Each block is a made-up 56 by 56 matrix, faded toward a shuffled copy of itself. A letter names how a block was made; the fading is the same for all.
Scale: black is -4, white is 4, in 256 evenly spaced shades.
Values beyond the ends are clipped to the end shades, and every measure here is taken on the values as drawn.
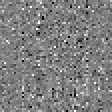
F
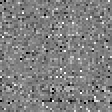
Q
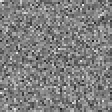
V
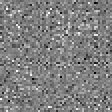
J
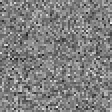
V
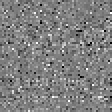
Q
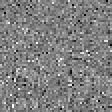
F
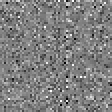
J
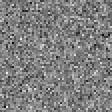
V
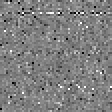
Q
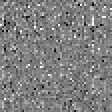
F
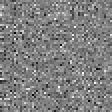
J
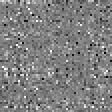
Q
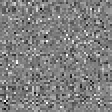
J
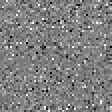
Q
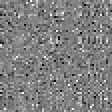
J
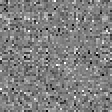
J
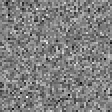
V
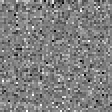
F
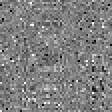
J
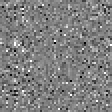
F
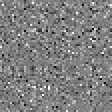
F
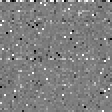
Q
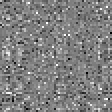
J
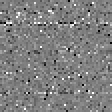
Q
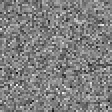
V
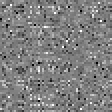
J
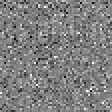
J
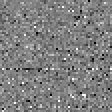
Q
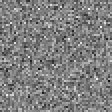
V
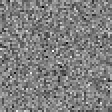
V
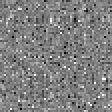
F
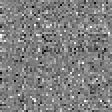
J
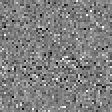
Q
